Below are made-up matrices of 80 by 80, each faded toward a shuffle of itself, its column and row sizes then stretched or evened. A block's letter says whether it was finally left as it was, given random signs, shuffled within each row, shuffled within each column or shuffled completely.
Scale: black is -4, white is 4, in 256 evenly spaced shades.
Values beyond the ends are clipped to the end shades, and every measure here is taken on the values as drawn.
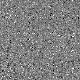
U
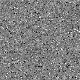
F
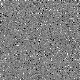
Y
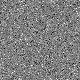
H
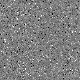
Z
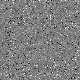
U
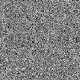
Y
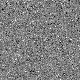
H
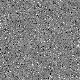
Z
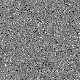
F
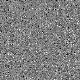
U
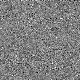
F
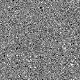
Y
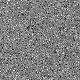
H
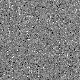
Z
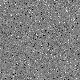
H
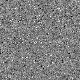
F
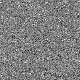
F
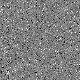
Z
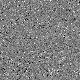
F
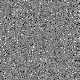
Y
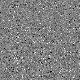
U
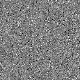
Z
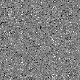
Y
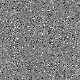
U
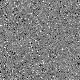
Z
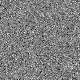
F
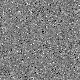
F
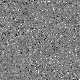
F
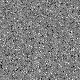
H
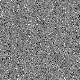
Z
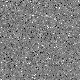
F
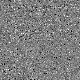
U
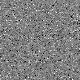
F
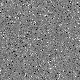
H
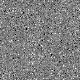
U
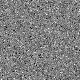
H
